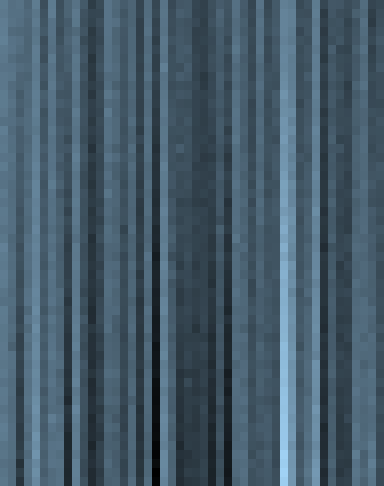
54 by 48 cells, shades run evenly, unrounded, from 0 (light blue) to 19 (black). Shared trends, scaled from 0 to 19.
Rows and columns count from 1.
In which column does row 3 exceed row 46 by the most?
36
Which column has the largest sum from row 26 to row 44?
20
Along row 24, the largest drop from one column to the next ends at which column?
21
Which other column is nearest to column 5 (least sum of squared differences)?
40
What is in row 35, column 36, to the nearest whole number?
3
